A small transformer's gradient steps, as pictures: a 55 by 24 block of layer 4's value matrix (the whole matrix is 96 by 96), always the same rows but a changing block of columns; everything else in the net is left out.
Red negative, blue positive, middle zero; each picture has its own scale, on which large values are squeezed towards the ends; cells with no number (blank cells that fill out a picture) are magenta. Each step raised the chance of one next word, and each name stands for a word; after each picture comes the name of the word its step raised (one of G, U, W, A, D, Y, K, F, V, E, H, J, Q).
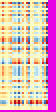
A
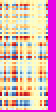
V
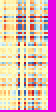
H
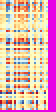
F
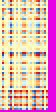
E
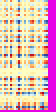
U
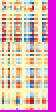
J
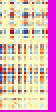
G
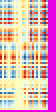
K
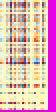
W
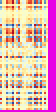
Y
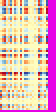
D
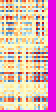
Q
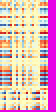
H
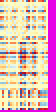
E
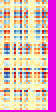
G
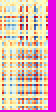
H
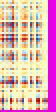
J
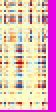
W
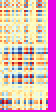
A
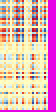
K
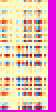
U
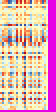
Y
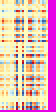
U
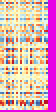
A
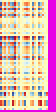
V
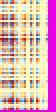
J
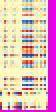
U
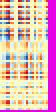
K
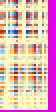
G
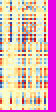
J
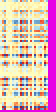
U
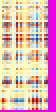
J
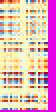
Q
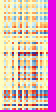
E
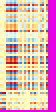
W
